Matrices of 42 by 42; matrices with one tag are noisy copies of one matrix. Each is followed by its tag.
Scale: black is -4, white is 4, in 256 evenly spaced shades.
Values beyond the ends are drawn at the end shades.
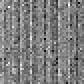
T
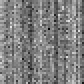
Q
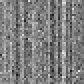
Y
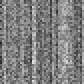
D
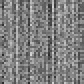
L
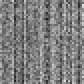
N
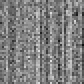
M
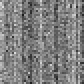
Q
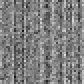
N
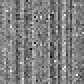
Y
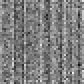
N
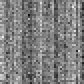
Q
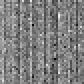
T
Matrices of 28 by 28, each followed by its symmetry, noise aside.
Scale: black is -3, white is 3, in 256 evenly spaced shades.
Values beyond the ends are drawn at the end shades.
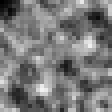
symmetric.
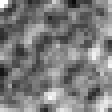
symmetric.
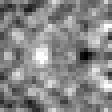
mirrored top to bottom.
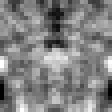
mirrored left to right.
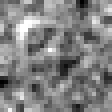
symmetric.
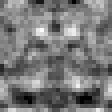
mirrored left to right.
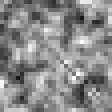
symmetric.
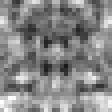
mirrored left to right.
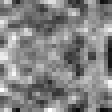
mirrored top to bottom.
